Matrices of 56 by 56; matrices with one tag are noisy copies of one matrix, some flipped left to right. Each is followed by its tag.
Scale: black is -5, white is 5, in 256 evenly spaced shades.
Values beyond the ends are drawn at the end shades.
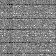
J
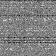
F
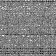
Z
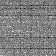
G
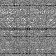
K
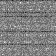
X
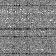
K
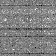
K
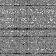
K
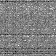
Z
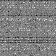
F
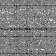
K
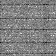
J
